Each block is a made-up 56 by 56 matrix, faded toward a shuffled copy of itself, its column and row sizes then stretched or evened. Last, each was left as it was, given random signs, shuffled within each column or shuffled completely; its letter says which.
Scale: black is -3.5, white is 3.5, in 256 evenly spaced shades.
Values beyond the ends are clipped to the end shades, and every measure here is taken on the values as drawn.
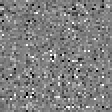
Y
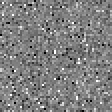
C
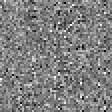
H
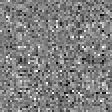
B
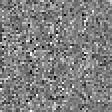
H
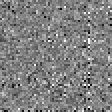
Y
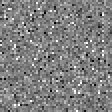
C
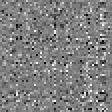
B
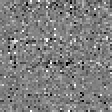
Y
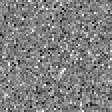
C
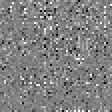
Y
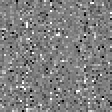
H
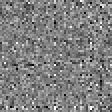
Y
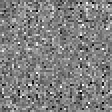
Y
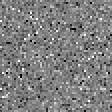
C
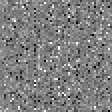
H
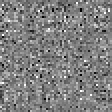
B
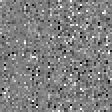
H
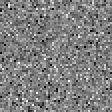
C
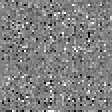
Y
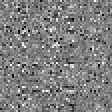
B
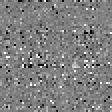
Y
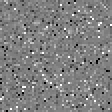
C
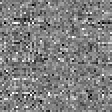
B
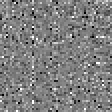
B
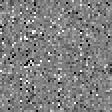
H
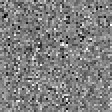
H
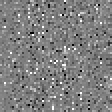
H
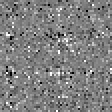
Y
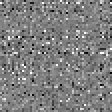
Y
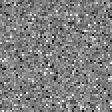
C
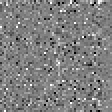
B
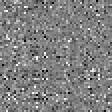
B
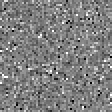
C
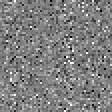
H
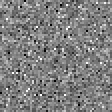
C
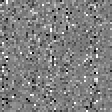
H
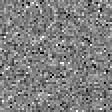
C
